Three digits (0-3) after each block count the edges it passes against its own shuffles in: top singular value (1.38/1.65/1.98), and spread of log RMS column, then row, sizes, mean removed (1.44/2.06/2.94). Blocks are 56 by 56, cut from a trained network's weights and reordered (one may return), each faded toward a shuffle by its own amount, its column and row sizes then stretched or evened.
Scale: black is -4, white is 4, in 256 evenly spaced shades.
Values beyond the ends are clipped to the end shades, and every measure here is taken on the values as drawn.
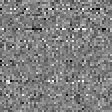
1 0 2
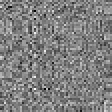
3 1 0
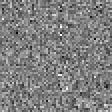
1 1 0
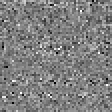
1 0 2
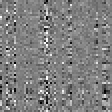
3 3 1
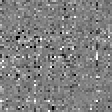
0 2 2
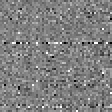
1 1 2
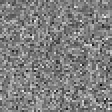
1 0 1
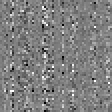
0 3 0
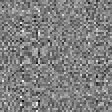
3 2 0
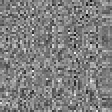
3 2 0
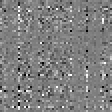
1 3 2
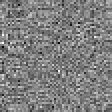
3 1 0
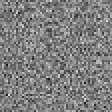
3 1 0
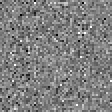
1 1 0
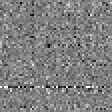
2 1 2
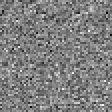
2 0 0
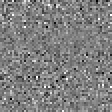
0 1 2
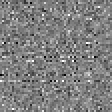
1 1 2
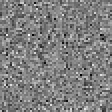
1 1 1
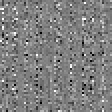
0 3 1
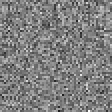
3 0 0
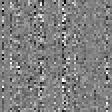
2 3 1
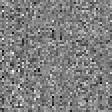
1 2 0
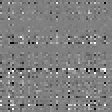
3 2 3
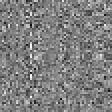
3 2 1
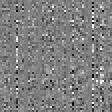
1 3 1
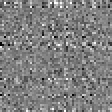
3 2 2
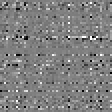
1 2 3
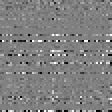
1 1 3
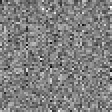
2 1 0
